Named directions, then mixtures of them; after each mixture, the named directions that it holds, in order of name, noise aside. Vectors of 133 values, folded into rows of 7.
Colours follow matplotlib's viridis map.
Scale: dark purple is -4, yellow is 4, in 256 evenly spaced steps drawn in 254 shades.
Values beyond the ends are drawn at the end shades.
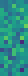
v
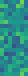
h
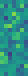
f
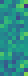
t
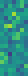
f.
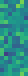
h.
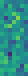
f, t.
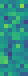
f.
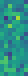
f, t.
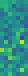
v.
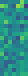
h, t.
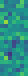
f, h, v.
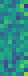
t.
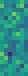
f, h.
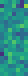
f, h, t.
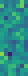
f, h.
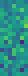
v.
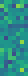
h, t, v.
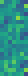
t.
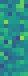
h, t, v.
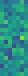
h, v.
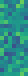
h.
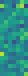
f, h, t.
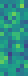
f.
